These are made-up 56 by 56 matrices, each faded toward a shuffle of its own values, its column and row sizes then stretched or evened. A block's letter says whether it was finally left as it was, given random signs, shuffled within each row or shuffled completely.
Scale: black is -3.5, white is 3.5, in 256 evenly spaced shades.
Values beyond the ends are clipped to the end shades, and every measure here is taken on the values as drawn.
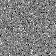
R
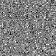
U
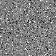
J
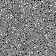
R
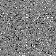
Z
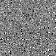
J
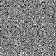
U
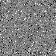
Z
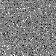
Z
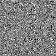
J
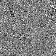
J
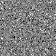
J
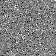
R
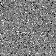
Z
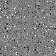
U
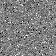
R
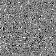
J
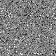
Z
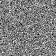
R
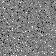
R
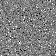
R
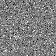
R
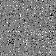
J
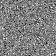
R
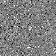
U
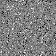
J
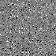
U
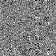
U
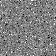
R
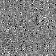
U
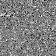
Z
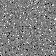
R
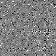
U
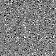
J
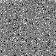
J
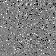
U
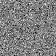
R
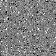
J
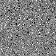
J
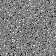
R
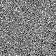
R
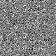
U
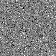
R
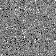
J
